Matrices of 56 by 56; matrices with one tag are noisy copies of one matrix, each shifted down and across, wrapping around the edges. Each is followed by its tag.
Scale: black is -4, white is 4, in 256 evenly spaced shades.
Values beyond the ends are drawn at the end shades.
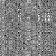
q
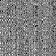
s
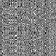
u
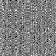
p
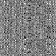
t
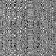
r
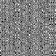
u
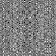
p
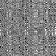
q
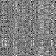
q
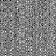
p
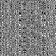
t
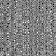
p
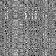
q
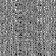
t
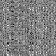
t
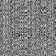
u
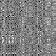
q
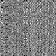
t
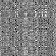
q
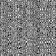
s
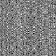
p
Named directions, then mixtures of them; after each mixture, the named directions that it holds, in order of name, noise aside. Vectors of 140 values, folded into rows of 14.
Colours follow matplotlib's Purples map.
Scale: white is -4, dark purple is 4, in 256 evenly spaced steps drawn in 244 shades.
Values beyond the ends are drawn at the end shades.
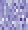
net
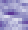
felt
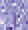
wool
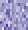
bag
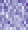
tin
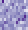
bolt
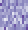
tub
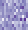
net.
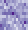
felt, tin, tub.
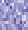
bolt, tin, tub.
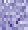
bolt, felt, wool.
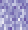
net, tin, wool.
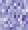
bolt, tub, wool.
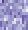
bolt, felt, tub.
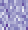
bag, tin, tub.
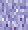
bag, net.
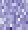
wool.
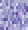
tub.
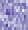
bag, felt, net.
